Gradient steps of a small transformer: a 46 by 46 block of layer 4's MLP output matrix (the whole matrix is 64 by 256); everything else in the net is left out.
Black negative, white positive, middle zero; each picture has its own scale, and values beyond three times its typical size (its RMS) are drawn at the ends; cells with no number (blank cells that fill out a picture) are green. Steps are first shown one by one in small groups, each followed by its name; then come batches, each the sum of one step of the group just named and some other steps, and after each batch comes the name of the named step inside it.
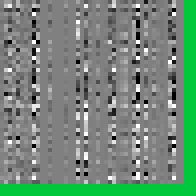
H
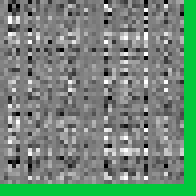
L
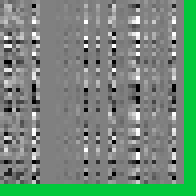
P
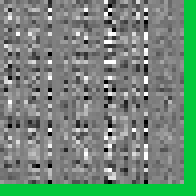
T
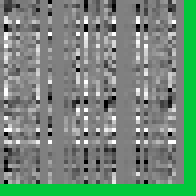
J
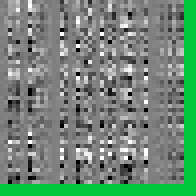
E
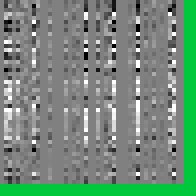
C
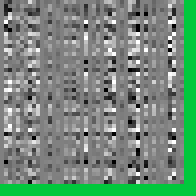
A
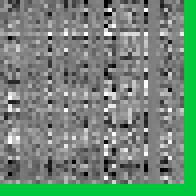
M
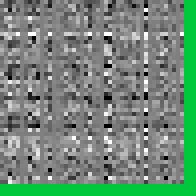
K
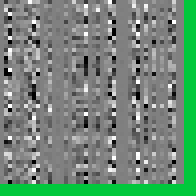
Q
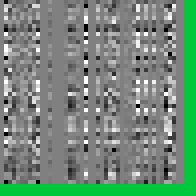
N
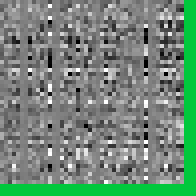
E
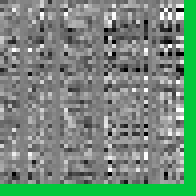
Q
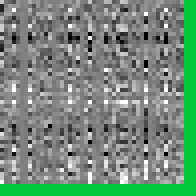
C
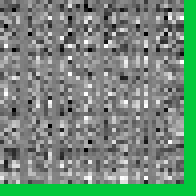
J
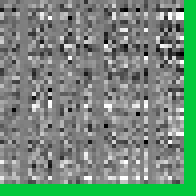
H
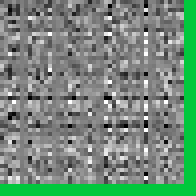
K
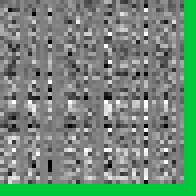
K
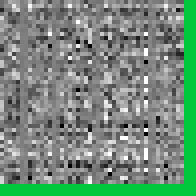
E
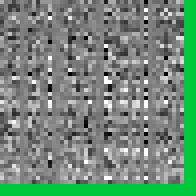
L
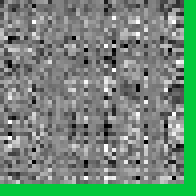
P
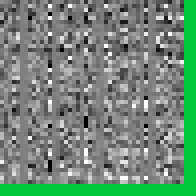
L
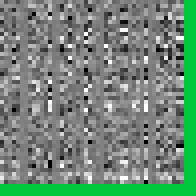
N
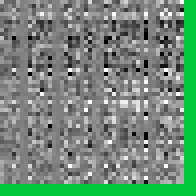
C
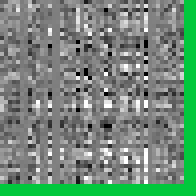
E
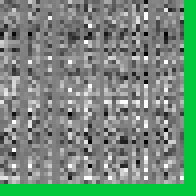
J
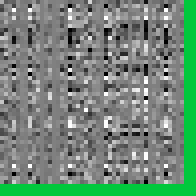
N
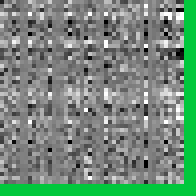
N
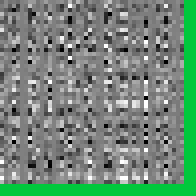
L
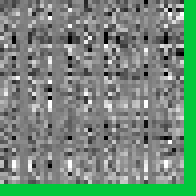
J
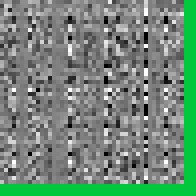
Q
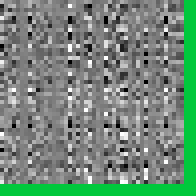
C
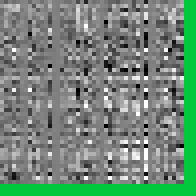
P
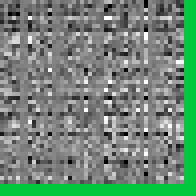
N
